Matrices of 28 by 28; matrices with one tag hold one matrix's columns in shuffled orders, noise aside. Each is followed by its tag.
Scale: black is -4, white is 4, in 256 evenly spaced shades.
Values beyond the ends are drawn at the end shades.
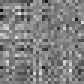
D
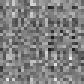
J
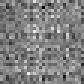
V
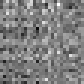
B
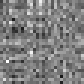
B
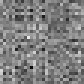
D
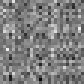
V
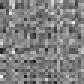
B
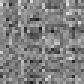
B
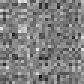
V
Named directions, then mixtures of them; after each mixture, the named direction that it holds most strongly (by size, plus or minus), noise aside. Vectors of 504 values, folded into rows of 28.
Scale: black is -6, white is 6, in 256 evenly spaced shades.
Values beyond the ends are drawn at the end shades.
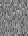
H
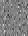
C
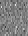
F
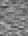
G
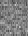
G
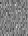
F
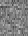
G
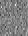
F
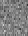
C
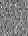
F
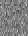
H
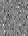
C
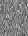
H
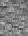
G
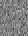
H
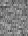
G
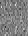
F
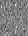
F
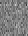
H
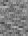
G
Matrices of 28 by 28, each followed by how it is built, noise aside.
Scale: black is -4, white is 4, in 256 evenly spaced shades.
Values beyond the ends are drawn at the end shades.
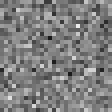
noise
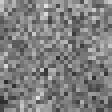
smooth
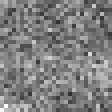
smooth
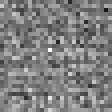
blocks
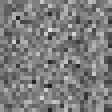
repeating rows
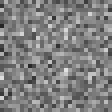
repeating rows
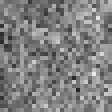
smooth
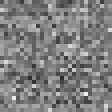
blocks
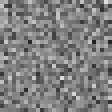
noise
